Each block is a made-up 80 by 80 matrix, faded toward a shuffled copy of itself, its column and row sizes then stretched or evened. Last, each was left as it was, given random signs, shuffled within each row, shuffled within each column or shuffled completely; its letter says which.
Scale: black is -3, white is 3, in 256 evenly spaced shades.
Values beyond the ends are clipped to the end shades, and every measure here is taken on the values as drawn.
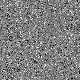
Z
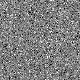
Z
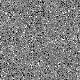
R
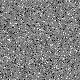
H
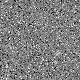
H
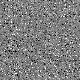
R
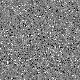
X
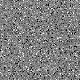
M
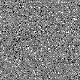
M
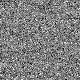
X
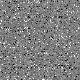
M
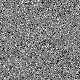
H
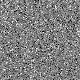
X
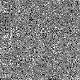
M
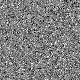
H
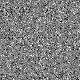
X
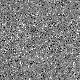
X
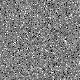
Z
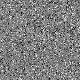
Z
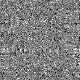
M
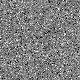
H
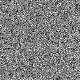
X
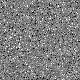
H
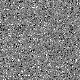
R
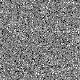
R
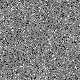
H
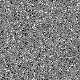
Z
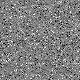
X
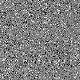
M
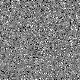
X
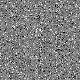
Z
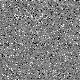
X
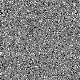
R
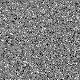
X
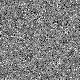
H
